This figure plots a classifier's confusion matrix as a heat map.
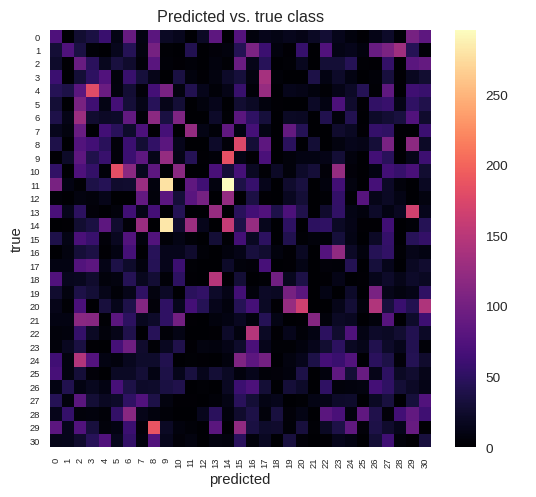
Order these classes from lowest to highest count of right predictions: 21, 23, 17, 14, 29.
23, 17, 29, 21, 14
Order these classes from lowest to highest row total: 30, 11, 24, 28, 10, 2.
30, 2, 28, 24, 10, 11
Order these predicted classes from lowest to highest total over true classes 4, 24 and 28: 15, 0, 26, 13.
13, 26, 0, 15
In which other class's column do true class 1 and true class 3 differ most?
28
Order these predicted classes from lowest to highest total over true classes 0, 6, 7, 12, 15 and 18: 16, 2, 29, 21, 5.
21, 5, 16, 29, 2
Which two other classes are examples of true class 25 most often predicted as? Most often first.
23, 0
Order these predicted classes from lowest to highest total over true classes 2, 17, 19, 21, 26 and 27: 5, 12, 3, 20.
12, 20, 5, 3
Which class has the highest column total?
2
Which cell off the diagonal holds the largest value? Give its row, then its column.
11, 14
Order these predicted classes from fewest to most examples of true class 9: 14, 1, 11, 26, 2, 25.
25, 1, 11, 26, 2, 14
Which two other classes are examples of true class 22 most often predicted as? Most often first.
16, 24
